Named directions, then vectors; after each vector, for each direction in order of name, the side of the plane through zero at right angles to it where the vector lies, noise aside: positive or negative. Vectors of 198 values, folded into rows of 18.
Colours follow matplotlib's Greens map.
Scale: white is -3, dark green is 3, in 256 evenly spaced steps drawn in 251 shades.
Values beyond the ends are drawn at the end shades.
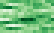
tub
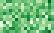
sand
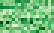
negative, positive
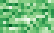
negative, negative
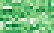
positive, negative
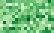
positive, positive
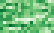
negative, negative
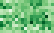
negative, positive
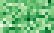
positive, positive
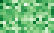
negative, negative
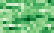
positive, positive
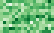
positive, positive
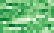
negative, negative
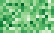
negative, negative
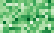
positive, positive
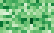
negative, positive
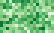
negative, positive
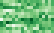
negative, positive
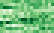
negative, positive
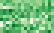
positive, negative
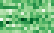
negative, positive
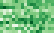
negative, positive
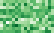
positive, negative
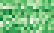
positive, negative
